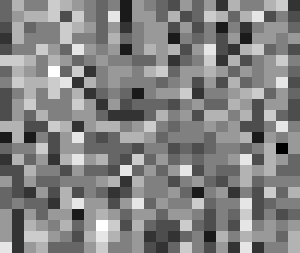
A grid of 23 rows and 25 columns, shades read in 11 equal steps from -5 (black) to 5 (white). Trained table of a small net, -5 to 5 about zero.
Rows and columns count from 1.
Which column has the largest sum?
21
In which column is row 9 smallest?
12
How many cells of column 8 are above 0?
12
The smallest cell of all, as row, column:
14, 24
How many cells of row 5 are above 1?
7
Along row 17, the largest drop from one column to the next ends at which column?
11
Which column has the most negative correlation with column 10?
23
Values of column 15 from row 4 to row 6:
-4 2 -3
